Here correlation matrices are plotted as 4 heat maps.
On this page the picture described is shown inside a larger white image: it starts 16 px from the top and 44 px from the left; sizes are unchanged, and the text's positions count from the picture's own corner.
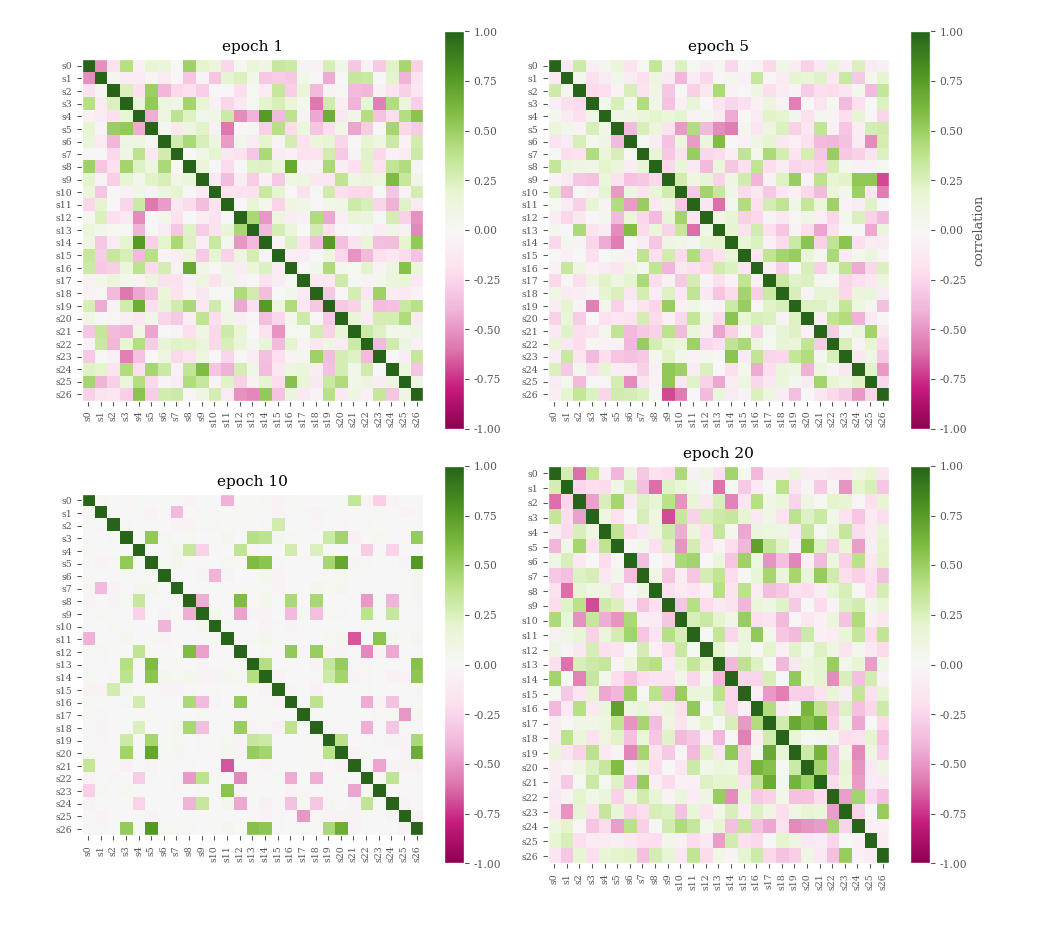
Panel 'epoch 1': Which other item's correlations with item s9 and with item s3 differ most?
s23
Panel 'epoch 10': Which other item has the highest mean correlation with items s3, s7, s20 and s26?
s5
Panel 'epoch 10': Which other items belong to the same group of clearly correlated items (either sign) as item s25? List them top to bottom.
s17
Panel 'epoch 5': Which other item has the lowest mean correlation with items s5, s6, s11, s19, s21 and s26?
s10
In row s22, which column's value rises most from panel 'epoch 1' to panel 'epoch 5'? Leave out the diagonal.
s15
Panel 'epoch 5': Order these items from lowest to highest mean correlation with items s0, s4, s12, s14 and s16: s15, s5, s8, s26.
s5, s26, s15, s8
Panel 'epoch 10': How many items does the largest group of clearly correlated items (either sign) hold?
8
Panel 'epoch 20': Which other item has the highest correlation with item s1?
s18
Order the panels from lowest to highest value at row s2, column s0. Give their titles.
epoch 20, epoch 1, epoch 10, epoch 5
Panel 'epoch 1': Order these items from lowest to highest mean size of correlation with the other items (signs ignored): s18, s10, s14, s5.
s10, s18, s5, s14
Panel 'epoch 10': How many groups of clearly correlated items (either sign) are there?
7
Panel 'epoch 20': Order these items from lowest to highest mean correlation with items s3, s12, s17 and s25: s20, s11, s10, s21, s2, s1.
s2, s11, s1, s10, s20, s21
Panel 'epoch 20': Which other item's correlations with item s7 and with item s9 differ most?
s3
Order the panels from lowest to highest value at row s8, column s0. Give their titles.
epoch 20, epoch 10, epoch 5, epoch 1
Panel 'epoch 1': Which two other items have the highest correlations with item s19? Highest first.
s14, s4
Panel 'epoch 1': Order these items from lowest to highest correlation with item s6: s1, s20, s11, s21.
s11, s20, s1, s21
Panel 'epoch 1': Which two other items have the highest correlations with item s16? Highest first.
s8, s25
